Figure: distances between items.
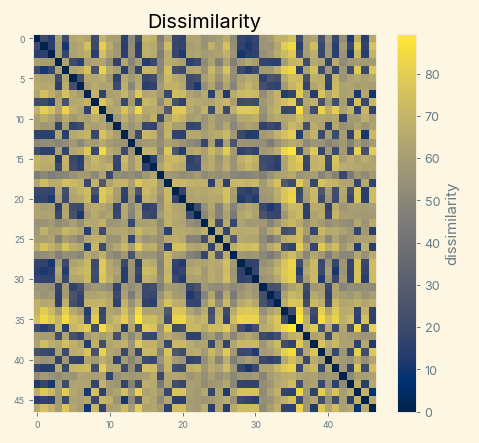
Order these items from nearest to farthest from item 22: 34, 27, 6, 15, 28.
6, 15, 27, 34, 28
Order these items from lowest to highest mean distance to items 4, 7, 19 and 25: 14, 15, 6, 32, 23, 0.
0, 14, 23, 32, 6, 15
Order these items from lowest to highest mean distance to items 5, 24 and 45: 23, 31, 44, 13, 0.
31, 0, 44, 13, 23
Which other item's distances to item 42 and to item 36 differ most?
10
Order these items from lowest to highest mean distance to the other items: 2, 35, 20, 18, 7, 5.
2, 20, 5, 7, 18, 35
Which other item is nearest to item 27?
23
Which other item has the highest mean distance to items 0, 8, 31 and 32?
35
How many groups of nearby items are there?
5
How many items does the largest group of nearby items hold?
17
